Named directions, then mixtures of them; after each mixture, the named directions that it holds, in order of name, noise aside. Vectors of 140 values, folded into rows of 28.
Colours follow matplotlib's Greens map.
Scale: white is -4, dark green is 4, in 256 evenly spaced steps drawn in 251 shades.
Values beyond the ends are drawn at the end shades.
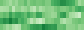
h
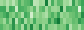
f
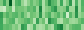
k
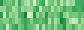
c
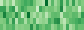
c, f.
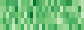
c, f.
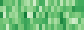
c.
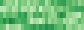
c, h.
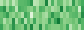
f.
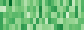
k.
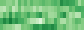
h.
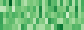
k.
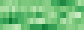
h.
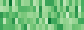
f, k.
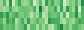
f, k.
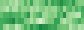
f, h.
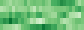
h.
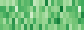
f.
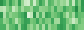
c, k.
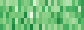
c, f.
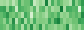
f.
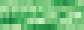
h.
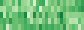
c, h.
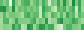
k.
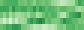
h.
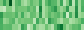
k.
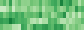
h, k.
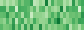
f.
